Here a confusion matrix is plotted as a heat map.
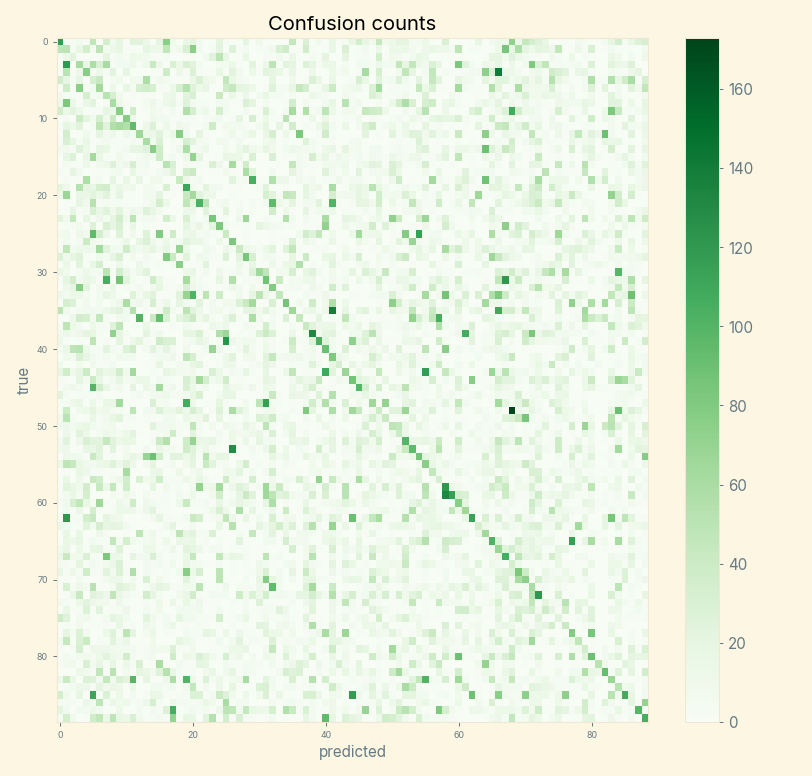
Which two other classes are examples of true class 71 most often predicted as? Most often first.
32, 38
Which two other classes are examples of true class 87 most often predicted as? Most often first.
17, 57
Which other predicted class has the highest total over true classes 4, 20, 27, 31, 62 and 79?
1
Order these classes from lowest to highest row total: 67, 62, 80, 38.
67, 80, 38, 62
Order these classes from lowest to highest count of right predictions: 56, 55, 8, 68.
68, 56, 8, 55
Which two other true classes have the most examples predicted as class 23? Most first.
40, 88
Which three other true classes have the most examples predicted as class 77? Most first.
65, 34, 80
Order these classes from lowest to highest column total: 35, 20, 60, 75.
35, 75, 60, 20
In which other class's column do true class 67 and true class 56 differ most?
7
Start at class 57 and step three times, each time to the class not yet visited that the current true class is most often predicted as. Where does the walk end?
54
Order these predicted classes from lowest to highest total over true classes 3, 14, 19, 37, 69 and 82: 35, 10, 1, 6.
10, 35, 6, 1
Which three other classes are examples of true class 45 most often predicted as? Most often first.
5, 15, 52
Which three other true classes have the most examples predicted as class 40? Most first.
43, 88, 24
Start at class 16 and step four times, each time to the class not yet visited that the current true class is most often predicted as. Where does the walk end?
52
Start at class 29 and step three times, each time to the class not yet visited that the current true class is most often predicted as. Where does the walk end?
12
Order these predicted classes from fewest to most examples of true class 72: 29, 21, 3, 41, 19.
21, 19, 29, 3, 41
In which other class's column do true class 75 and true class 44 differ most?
62
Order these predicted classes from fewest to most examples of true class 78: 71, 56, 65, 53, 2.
2, 65, 56, 53, 71
